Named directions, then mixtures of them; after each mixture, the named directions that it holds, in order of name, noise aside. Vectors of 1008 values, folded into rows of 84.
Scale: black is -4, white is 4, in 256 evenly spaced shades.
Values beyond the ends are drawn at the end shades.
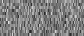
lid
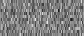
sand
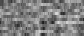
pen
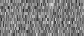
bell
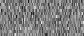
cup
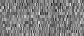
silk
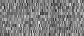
silk.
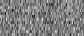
bell, lid.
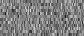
lid, sand.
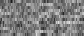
bell, pen.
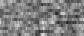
pen.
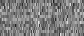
pen, silk.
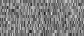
lid.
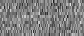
silk.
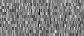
lid, silk.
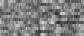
pen.
